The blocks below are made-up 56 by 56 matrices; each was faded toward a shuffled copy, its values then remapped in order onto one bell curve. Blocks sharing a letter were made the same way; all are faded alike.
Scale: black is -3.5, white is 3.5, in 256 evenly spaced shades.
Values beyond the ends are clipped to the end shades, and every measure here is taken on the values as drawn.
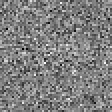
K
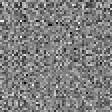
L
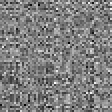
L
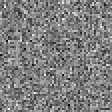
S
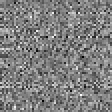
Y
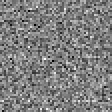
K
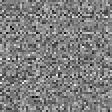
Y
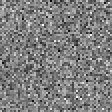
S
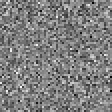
S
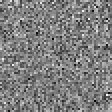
S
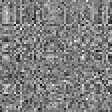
L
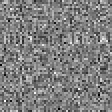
L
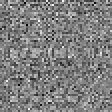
Y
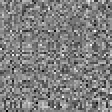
L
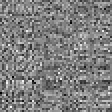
L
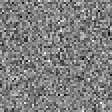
S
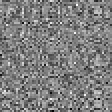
L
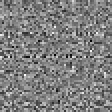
Y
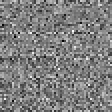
Y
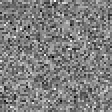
K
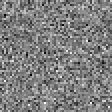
S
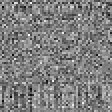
L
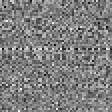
Y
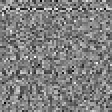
Y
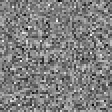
S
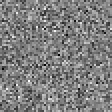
S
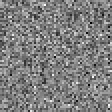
S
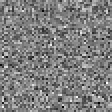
Y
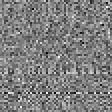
Y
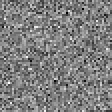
S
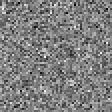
S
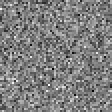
K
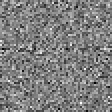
K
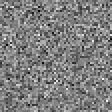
K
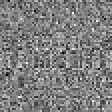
Y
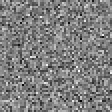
S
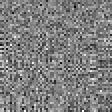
L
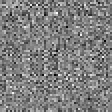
Y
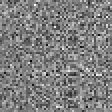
L
